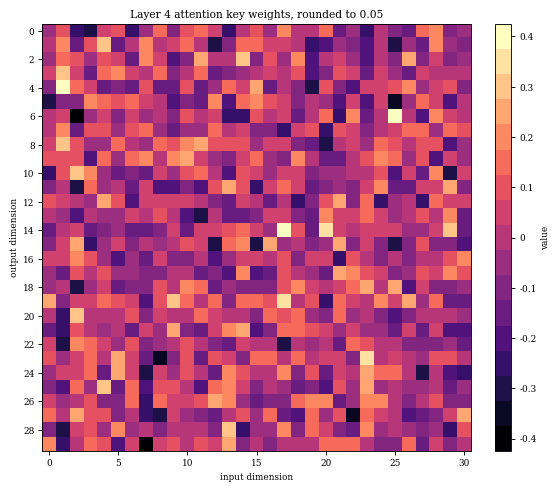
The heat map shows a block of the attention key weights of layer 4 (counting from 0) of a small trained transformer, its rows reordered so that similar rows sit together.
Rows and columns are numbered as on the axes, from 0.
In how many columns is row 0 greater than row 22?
13
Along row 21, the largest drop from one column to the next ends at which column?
15
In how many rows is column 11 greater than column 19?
15
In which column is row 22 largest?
2
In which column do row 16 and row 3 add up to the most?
1
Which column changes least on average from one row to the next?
23
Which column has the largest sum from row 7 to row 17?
14
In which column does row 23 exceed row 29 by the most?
5
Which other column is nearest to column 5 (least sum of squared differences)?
16
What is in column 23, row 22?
0.1
